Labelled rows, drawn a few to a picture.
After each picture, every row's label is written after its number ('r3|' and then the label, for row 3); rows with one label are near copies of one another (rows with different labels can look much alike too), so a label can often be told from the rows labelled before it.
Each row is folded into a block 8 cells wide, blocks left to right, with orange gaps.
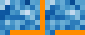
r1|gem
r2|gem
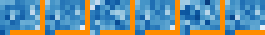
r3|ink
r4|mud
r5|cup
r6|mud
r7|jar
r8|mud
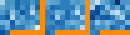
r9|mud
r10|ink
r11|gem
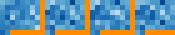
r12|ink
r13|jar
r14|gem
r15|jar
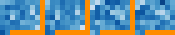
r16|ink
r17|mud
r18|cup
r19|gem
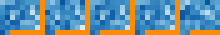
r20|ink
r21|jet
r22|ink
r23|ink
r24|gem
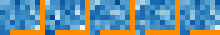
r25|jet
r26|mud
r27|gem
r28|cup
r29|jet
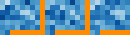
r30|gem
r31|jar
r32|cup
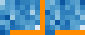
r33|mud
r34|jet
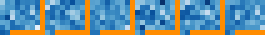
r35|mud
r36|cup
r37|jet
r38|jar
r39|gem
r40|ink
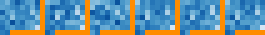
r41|jet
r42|ink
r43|jar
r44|mud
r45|ink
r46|mud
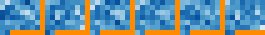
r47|gem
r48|ink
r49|cup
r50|cup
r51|jar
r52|mud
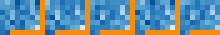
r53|jet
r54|mud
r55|ink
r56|jet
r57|ink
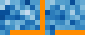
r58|gem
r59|jar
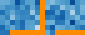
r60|jet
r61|jar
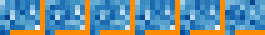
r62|mud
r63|ink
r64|ink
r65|mud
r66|mud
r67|jar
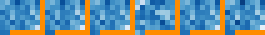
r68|jet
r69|jet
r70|jet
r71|cup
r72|jet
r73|jet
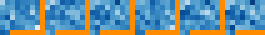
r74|mud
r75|cup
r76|jar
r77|jet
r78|gem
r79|jar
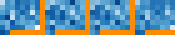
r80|mud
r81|jar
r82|jar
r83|mud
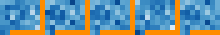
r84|ink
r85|jar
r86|jar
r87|mud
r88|jar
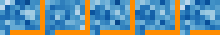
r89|cup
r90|ink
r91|jar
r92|jar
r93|cup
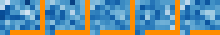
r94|gem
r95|jar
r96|cup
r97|ink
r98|cup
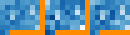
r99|ink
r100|mud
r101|ink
